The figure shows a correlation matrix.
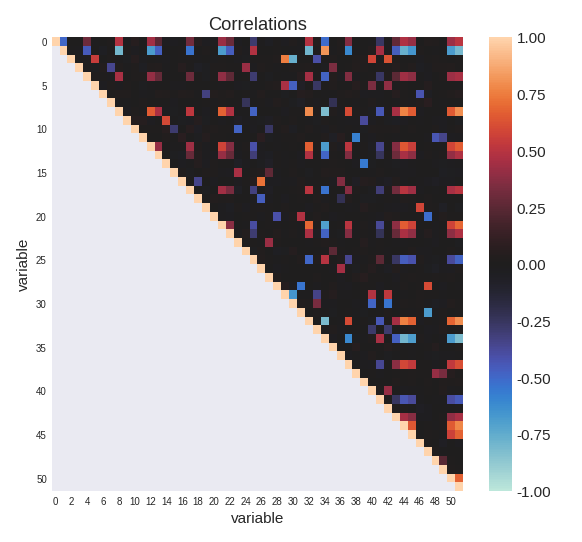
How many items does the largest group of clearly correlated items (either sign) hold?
19
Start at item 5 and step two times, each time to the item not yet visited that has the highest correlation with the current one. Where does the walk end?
29
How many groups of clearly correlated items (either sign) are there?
9
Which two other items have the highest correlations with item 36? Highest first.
26, 16
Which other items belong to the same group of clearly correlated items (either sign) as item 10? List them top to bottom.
15, 23, 27
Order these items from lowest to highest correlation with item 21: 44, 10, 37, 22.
10, 22, 37, 44
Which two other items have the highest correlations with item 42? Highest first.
2, 29
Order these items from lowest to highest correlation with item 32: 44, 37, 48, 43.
48, 43, 37, 44
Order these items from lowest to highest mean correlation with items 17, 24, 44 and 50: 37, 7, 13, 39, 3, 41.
41, 7, 39, 3, 13, 37
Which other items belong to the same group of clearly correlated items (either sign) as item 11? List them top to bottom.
38, 48, 49
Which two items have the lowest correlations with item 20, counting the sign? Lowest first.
47, 28
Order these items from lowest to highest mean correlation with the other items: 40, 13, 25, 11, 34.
34, 25, 11, 40, 13
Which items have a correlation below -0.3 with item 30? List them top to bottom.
2, 5, 29, 40, 42
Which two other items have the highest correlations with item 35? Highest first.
3, 24
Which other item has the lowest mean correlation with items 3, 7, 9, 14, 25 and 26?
39
